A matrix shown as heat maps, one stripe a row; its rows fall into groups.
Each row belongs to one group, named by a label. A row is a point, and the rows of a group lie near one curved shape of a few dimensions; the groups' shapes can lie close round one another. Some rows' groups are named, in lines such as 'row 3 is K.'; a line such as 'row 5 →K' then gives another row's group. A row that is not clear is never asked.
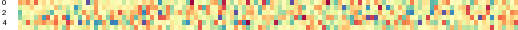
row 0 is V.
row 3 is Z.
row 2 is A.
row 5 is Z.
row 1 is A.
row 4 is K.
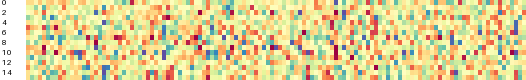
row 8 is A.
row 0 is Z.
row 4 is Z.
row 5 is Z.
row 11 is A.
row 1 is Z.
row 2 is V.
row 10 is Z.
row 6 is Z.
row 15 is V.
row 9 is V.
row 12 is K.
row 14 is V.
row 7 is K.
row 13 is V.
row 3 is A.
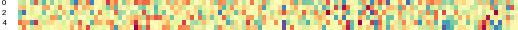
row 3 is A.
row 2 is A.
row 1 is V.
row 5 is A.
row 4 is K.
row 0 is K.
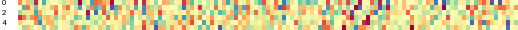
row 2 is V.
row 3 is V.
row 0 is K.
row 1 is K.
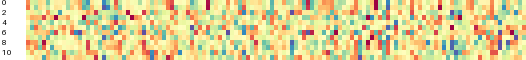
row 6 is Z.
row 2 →A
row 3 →Z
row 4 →K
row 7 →Z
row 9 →K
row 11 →V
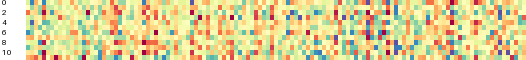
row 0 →K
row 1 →K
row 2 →K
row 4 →K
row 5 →K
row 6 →K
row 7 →Z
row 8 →K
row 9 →A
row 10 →K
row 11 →Z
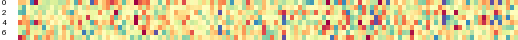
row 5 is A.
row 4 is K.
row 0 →K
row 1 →K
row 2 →A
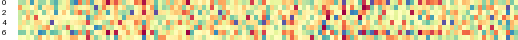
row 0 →K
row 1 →Z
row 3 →V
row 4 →A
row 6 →K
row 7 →V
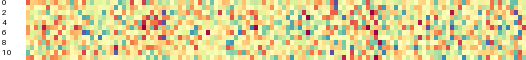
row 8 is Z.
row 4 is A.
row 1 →Z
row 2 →Z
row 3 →V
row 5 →K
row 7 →A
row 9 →K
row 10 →V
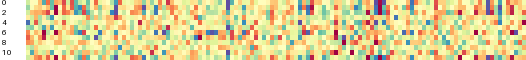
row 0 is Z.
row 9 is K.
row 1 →Z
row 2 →Z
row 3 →K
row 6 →Z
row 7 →V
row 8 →V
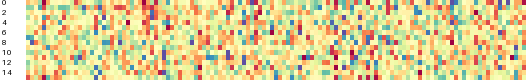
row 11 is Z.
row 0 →K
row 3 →V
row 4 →A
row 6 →V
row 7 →K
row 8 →K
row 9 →Z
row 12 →A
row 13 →V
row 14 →A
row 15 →V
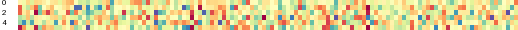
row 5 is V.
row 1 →V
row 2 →Z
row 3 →V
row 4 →A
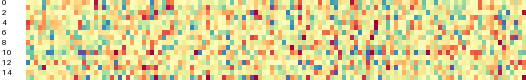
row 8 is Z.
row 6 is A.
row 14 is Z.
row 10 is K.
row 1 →V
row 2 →K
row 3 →A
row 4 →V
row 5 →V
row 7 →Z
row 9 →A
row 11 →K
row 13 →K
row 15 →K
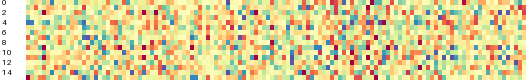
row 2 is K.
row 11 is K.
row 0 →A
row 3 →A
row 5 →V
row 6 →K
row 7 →V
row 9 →K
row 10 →V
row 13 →A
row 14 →Z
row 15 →V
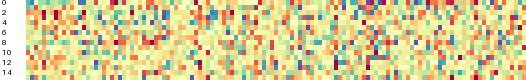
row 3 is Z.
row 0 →K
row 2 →Z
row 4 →K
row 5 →V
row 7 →A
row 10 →V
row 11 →Z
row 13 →V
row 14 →A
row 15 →K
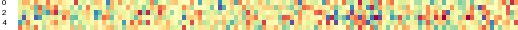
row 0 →V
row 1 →Z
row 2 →V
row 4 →V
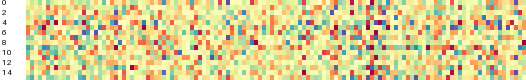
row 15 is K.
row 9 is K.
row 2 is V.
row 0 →Z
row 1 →Z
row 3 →K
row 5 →K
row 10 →A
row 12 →K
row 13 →Z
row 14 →Z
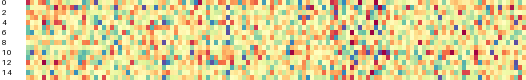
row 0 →V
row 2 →Z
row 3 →V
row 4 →Z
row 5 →V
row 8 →A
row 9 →K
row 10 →K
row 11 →A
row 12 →Z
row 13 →V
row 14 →A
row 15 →V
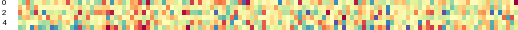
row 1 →K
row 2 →K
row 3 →V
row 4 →V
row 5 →K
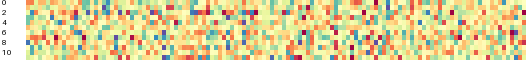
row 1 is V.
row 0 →V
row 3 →Z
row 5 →Z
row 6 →Z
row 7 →Z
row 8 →V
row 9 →A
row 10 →K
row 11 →A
